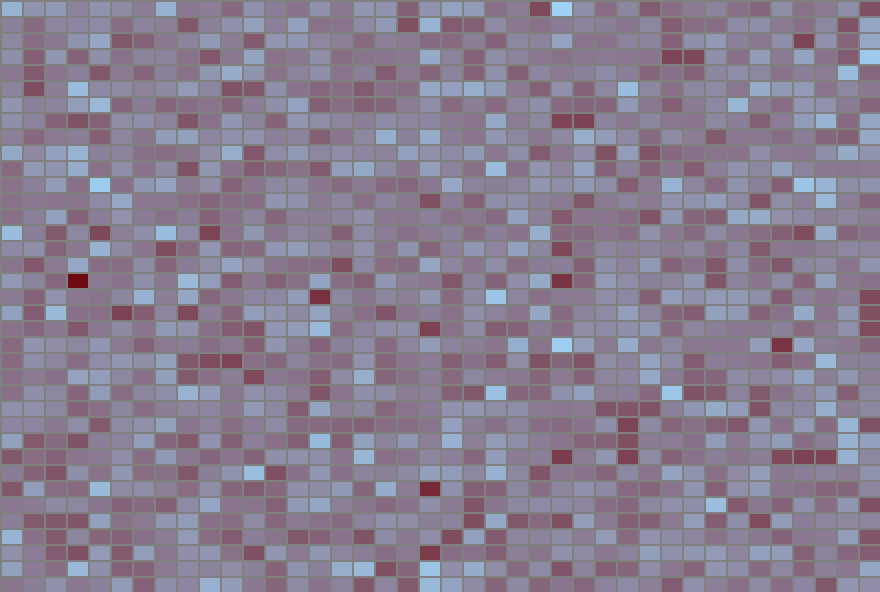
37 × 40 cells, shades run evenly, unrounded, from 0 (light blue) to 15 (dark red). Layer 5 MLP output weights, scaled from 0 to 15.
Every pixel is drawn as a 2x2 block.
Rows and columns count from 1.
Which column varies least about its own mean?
19
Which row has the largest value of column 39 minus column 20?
2
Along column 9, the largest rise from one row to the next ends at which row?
20
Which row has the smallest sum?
12
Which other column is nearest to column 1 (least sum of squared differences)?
22
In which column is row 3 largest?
37
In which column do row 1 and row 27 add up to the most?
40
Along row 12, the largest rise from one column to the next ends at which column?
6
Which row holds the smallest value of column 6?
13
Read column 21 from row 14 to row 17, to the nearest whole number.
7 6 6 6
